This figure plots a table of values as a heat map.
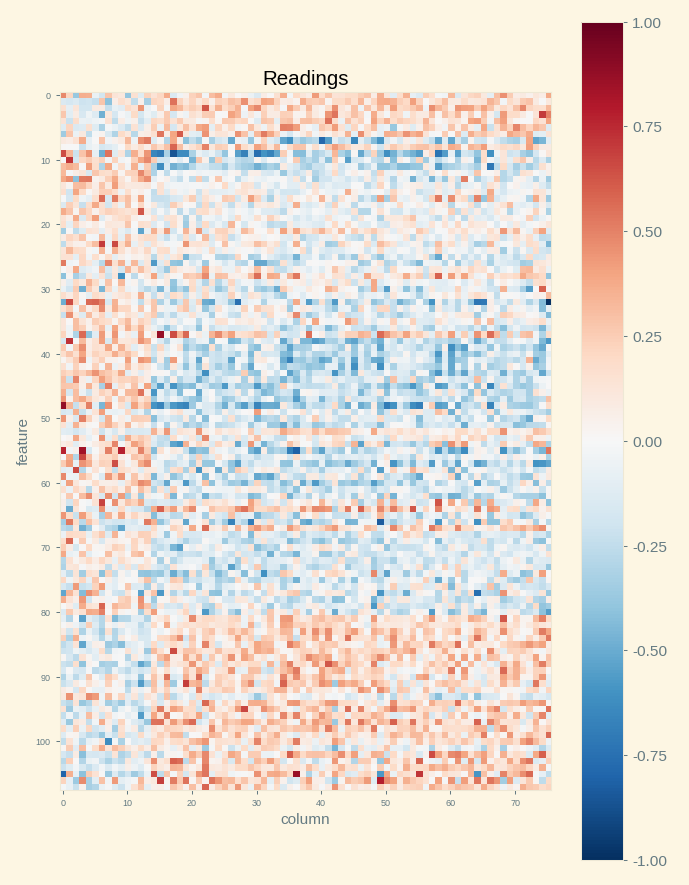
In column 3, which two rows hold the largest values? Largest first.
55, 56
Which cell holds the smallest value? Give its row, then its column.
32, 75
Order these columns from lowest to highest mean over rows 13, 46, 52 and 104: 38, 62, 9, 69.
69, 9, 38, 62
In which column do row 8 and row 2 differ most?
49
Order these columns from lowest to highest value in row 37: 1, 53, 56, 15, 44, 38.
1, 56, 44, 53, 38, 15
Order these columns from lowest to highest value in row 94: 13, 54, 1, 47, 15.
1, 15, 13, 47, 54
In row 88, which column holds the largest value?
41
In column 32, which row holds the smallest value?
9
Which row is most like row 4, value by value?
98
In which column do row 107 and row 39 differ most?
22
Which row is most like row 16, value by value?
63
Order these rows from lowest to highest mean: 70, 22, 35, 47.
47, 70, 22, 35
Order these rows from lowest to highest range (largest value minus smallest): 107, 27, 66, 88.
27, 107, 88, 66
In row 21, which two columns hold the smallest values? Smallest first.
12, 0
